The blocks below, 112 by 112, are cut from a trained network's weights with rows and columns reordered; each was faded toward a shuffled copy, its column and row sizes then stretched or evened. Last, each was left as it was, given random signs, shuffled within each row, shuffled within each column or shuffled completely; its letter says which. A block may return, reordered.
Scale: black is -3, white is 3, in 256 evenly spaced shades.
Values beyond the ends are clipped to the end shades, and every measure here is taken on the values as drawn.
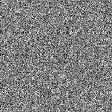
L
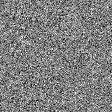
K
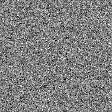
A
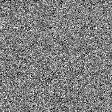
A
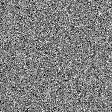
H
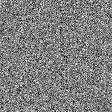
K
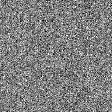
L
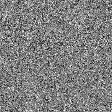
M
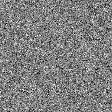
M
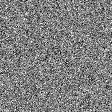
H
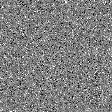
K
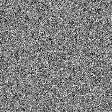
A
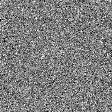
A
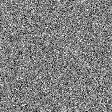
M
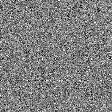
A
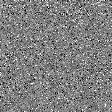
M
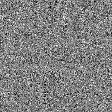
A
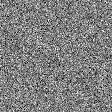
H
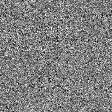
A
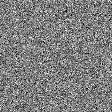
A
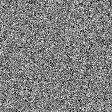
K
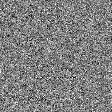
A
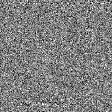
L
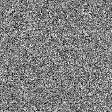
L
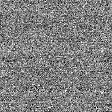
L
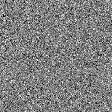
L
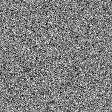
H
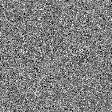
A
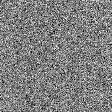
K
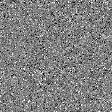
A
